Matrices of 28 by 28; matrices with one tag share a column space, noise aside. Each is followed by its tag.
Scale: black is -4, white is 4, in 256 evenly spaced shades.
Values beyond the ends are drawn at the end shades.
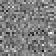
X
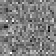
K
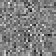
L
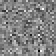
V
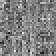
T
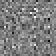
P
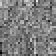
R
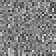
L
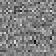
X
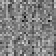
T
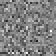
K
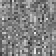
T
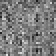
T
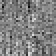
T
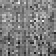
T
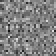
K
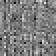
T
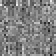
R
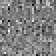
R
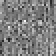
R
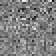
P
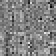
T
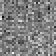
T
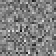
K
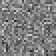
V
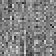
T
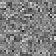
L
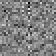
X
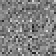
K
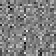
L
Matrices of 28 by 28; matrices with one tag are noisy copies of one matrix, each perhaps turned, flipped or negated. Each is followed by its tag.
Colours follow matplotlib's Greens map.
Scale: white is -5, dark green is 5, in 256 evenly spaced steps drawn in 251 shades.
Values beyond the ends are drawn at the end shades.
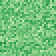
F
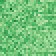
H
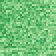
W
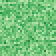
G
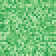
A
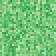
G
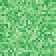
A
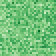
W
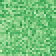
W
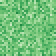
F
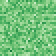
A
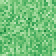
H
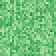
G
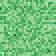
A
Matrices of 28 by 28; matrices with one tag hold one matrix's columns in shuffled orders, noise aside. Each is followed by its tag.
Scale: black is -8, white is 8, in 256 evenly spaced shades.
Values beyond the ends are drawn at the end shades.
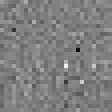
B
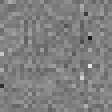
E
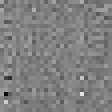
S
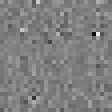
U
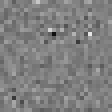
U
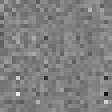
S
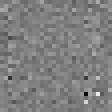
S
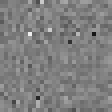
U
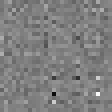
S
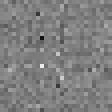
E
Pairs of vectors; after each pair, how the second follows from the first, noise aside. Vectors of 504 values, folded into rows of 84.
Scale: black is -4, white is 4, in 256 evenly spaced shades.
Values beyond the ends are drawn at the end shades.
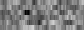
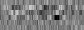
reversed, partly zeroed.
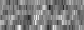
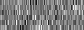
shuffled.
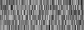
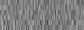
reversed, negated, shrunk.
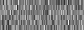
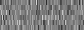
wrapped around, partly zeroed.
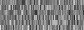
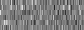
wrapped around, partly zeroed.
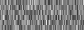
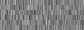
shrunk.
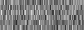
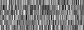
shuffled.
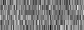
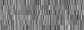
shrunk.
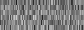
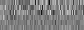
reversed, partly zeroed.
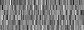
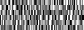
wrapped around, negated, scaled up.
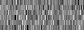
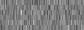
wrapped around, negated, shrunk.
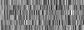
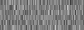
wrapped around, negated, shrunk.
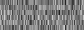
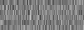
wrapped around, negated, shrunk.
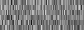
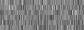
reversed, negated, shrunk.
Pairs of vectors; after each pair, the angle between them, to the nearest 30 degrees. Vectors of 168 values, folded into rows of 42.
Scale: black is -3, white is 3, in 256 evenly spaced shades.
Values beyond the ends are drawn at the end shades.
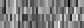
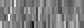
60 degrees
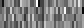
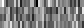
150 degrees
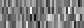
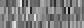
120 degrees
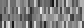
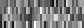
30 degrees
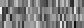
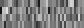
150 degrees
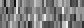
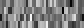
90 degrees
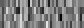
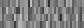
30 degrees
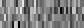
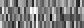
60 degrees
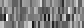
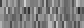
90 degrees
